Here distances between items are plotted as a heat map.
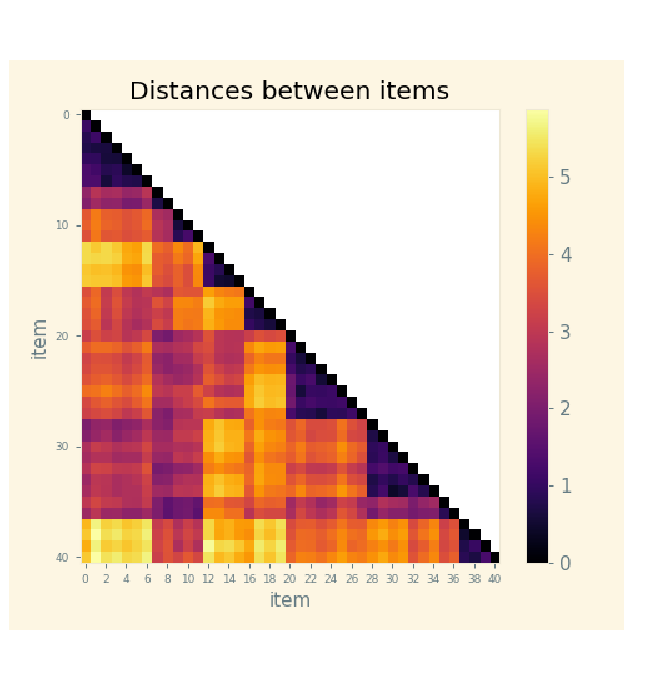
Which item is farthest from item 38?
1
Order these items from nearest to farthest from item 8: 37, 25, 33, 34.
33, 34, 25, 37
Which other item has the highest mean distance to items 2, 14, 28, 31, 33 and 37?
17
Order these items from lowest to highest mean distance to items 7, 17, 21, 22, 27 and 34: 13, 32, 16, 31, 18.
32, 31, 16, 18, 13
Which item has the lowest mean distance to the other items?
8
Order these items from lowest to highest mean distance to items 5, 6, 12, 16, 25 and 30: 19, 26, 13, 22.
22, 19, 26, 13
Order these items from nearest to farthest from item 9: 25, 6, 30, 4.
30, 25, 4, 6
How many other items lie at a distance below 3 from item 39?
5
